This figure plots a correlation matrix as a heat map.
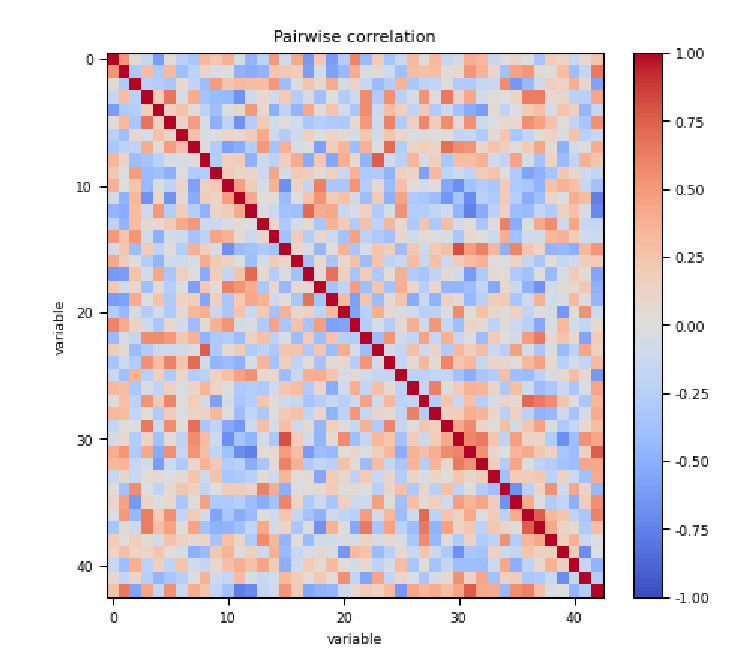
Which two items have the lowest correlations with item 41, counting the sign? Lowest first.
39, 22
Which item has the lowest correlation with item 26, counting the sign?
19
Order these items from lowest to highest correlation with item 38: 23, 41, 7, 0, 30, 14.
30, 41, 23, 7, 0, 14
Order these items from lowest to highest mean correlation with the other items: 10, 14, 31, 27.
10, 14, 27, 31
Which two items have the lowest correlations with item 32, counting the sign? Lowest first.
4, 12
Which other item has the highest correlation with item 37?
36
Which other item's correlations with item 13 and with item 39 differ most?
7
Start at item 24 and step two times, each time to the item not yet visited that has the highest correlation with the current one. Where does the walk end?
29
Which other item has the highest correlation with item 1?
42
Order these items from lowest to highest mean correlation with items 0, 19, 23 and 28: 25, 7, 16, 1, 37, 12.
37, 12, 25, 7, 1, 16
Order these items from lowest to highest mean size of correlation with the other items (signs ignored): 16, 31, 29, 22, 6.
6, 16, 29, 22, 31
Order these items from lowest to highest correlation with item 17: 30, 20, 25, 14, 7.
14, 30, 7, 20, 25
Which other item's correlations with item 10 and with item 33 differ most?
18
